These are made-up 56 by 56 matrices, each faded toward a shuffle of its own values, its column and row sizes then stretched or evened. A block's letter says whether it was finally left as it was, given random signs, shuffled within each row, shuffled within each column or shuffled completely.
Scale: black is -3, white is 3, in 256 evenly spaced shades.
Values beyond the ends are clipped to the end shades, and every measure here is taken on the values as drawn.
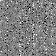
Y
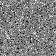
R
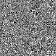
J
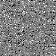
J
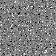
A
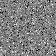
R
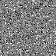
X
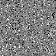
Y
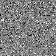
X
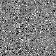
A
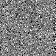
Y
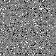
A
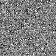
X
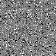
A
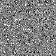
A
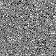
X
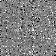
A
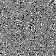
Y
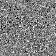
X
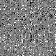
J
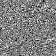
X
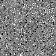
Y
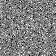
R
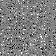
J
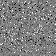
X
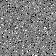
R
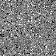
A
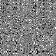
J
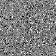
A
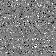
X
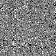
A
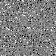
X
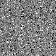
Y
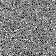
X
